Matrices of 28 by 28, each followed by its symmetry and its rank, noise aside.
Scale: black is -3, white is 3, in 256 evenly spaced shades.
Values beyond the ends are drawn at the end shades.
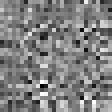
no symmetry, rank four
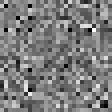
symmetric, rank six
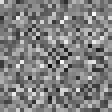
symmetric, rank six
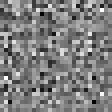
antisymmetric, rank six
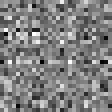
no symmetry, rank four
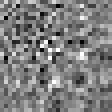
symmetric, rank four
